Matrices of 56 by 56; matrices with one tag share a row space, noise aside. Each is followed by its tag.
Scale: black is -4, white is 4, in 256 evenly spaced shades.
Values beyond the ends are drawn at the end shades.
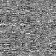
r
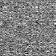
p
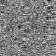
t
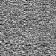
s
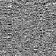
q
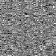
q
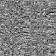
t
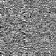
s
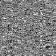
q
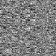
r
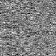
r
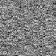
q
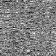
r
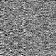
s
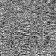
t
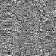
q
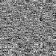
q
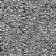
s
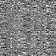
t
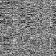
r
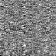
s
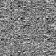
t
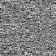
r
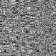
r
